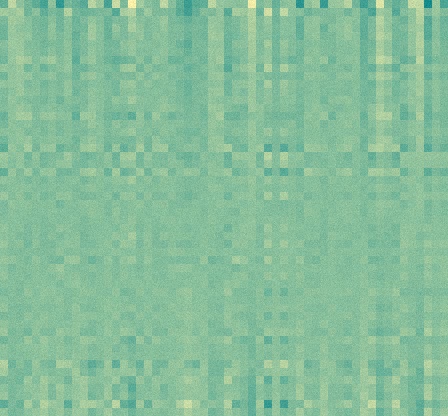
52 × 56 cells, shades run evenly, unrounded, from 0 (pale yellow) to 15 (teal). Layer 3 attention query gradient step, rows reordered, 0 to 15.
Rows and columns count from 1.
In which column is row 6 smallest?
53
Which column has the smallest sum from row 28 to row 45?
54
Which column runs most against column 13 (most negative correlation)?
9
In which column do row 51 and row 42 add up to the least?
24
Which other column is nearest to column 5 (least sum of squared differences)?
26
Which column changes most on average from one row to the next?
34
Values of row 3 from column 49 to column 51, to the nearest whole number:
7 8 9
